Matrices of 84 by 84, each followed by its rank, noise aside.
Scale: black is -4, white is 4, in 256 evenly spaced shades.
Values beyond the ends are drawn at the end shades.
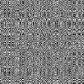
three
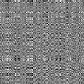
three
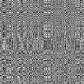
three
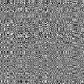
six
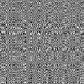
five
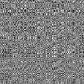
six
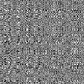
five
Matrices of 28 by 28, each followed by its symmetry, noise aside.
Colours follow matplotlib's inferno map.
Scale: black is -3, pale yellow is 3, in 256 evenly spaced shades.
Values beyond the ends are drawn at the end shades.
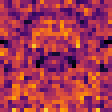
mirrored left to right.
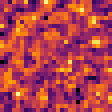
symmetric.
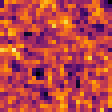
symmetric across the other diagonal.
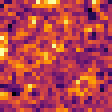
symmetric.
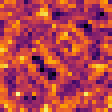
symmetric across the other diagonal.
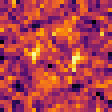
same after a half turn.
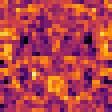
mirrored left to right.
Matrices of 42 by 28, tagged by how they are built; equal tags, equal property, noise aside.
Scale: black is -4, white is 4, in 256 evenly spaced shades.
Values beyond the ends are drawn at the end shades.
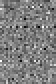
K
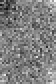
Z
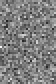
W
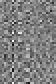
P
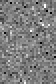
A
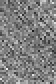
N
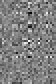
P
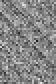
N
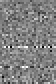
K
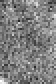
Z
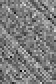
N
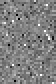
A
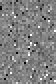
A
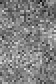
Z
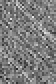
N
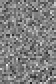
W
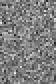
W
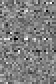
K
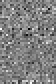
K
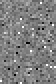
A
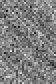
N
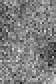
Z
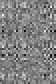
P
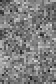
Z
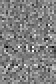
K
